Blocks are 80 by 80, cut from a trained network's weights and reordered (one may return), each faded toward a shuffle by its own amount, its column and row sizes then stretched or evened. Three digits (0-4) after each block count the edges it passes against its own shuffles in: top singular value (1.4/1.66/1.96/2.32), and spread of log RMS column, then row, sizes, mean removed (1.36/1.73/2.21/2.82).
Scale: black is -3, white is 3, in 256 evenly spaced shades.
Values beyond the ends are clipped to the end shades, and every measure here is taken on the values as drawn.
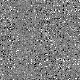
0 3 3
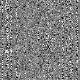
0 4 0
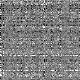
3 4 3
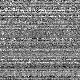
4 0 4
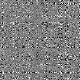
0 4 4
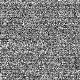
1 1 1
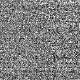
0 3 0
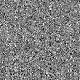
1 0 0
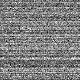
4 2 2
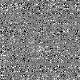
1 2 4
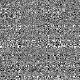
0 3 4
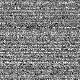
3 0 3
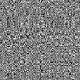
4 2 3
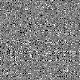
2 2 3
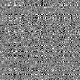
4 3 4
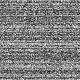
4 1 0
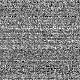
2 1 3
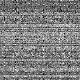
4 3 0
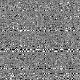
3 1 4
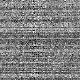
4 3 0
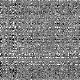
3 4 3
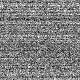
3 0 2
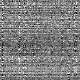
4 4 2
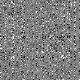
1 4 2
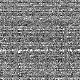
4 3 3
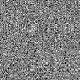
3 0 0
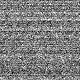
3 1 1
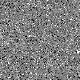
0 0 2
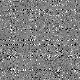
0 3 4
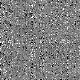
1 4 1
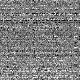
3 2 4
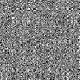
3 2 1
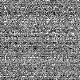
2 1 3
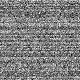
3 0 0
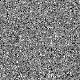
0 1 2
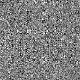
0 2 2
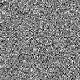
3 0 1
